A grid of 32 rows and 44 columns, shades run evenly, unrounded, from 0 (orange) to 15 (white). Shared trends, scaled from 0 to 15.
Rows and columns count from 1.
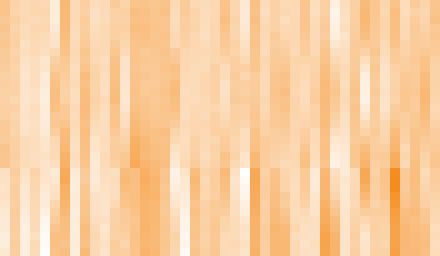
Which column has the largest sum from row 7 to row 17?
5
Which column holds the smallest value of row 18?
14
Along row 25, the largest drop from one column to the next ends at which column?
26
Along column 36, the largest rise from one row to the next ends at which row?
22
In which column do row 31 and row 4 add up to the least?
40
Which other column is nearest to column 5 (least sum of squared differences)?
3
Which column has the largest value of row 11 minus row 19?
37
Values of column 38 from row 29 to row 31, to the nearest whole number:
9 9 9
